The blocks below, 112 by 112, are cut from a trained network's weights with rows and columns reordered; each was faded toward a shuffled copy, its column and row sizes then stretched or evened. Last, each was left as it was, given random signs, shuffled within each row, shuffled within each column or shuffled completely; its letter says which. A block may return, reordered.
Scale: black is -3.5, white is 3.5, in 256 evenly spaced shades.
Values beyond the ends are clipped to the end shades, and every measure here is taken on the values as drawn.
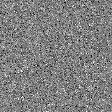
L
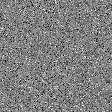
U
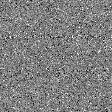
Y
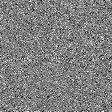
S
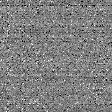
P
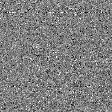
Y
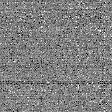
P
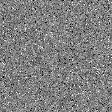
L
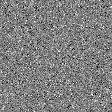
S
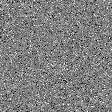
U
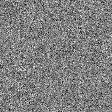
L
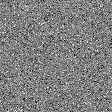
U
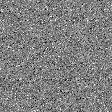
S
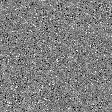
U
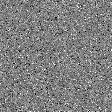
S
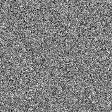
L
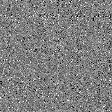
Y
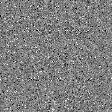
Y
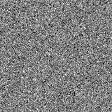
L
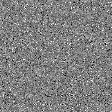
Y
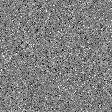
U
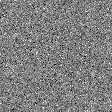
U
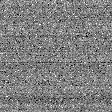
S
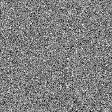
L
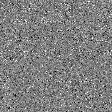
S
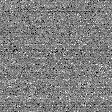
S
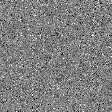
Y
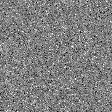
U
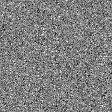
L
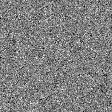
S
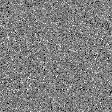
Y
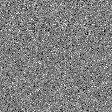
S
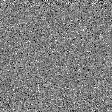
S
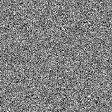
P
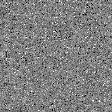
Y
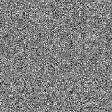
P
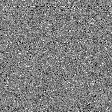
S
